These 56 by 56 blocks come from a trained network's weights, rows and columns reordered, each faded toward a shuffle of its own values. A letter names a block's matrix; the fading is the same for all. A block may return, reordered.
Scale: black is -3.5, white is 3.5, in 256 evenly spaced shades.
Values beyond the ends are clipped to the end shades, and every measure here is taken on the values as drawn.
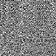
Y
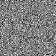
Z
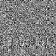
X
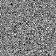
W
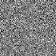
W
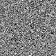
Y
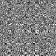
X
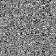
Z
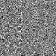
W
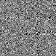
Z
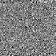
Z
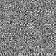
X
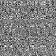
X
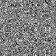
Z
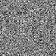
X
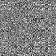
X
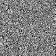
Y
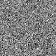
Y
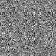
W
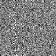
W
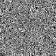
W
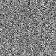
Y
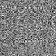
X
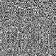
X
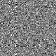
Z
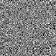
W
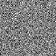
W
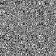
W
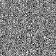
W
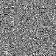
Z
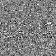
Z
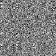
Y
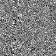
W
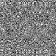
X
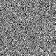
Y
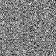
Y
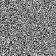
W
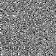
Y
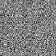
X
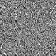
W
